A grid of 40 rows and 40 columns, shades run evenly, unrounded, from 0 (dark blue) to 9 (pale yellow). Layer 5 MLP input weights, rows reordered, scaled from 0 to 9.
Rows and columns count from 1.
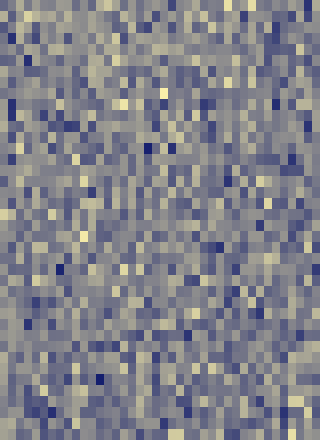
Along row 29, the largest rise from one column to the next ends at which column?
34
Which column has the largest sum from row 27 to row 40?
37
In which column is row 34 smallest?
30
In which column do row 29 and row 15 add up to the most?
10
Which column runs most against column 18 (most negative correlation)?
2
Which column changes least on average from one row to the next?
17
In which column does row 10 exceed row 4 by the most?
16
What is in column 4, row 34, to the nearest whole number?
5
